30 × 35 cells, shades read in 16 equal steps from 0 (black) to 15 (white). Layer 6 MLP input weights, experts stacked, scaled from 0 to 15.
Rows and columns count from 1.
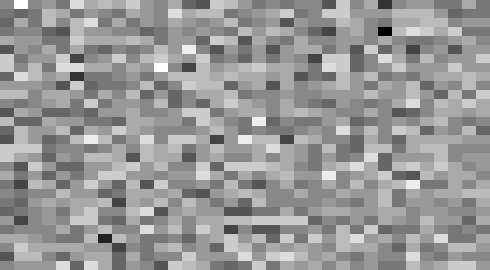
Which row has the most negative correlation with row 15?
25
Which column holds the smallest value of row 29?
1
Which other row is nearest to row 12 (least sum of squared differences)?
22
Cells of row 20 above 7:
29
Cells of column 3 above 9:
7
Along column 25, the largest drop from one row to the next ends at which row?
16
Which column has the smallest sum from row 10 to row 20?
4
